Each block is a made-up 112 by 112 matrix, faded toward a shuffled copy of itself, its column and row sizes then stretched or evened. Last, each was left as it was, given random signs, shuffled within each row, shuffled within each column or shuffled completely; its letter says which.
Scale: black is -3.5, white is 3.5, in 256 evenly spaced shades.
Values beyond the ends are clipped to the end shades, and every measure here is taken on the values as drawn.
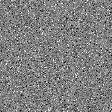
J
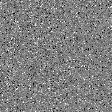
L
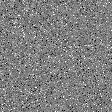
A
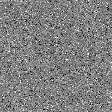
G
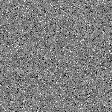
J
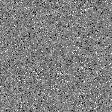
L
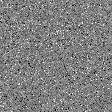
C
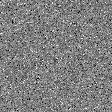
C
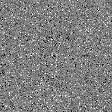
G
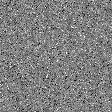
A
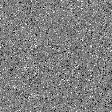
L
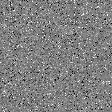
L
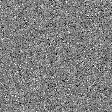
J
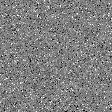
C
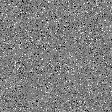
L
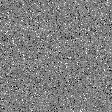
J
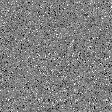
G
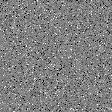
G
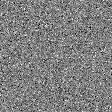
A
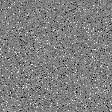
C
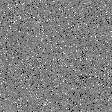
C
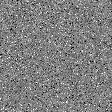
A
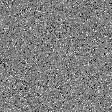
J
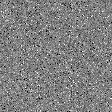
L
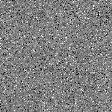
G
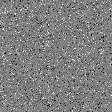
J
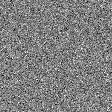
A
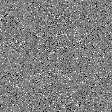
G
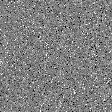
J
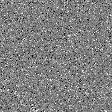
L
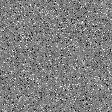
C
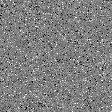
G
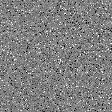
G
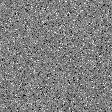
A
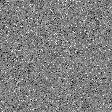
C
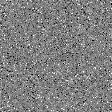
G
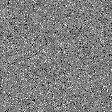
J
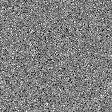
A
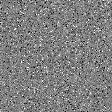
G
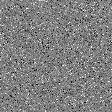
C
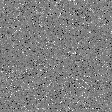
C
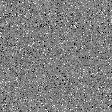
L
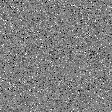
C
